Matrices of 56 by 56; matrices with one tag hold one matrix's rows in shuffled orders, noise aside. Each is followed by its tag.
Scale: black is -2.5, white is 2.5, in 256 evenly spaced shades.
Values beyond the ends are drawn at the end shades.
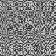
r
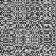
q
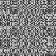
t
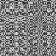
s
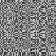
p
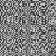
p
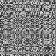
q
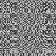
t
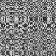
s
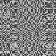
t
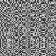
p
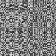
s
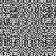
t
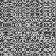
q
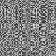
p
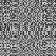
t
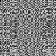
t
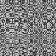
s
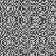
p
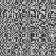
p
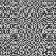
t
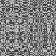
s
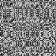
q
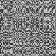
q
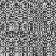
s
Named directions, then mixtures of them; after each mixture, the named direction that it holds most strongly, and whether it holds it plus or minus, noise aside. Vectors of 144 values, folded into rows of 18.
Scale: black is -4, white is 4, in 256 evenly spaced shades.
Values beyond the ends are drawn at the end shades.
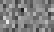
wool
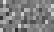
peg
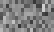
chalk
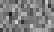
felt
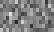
felt, minus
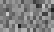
chalk, plus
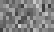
chalk, minus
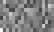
felt, minus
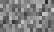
chalk, minus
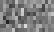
wool, minus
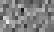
wool, plus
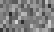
felt, plus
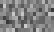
wool, minus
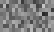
chalk, plus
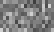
felt, minus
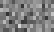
peg, plus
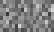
wool, plus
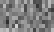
wool, minus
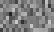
felt, plus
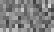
wool, minus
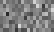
chalk, minus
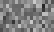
chalk, minus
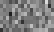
felt, plus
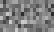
peg, minus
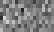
chalk, plus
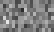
wool, plus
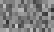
wool, minus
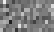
peg, plus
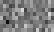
wool, minus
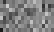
chalk, minus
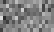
chalk, minus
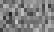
felt, plus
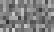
wool, minus
